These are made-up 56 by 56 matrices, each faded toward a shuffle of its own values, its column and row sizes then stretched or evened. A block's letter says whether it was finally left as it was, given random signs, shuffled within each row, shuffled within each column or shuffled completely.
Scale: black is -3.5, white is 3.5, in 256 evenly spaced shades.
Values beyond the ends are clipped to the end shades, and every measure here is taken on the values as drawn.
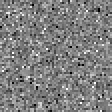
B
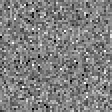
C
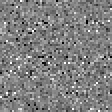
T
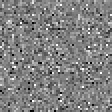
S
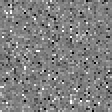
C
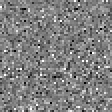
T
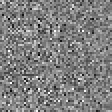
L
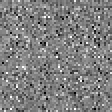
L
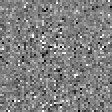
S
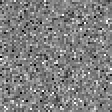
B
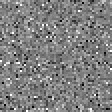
T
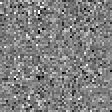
S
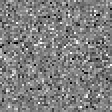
T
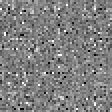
L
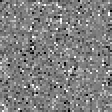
C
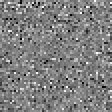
T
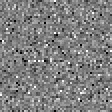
T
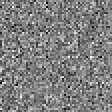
L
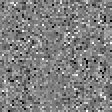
C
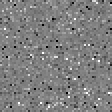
T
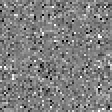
S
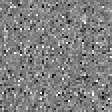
L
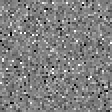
B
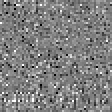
L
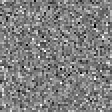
B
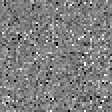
S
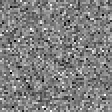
B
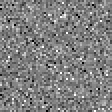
B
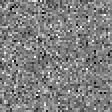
C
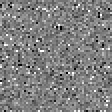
T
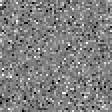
B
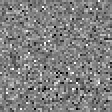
T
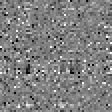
L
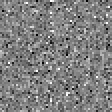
C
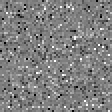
B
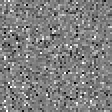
S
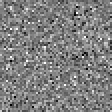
C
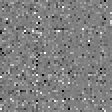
S
